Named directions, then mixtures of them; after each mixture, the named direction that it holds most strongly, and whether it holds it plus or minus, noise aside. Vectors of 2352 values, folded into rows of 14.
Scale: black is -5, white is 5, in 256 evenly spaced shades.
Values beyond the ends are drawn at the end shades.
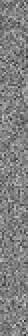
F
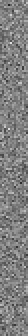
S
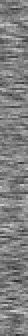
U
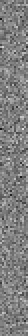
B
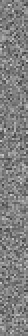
S, minus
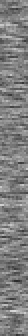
U, plus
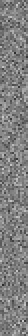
F, plus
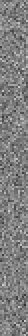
F, minus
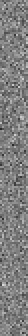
F, minus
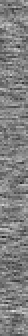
U, plus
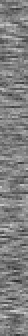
U, plus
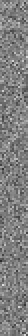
F, minus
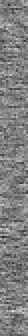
U, plus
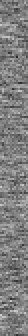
U, plus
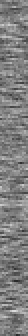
U, plus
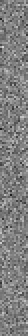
B, plus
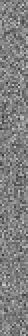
F, minus
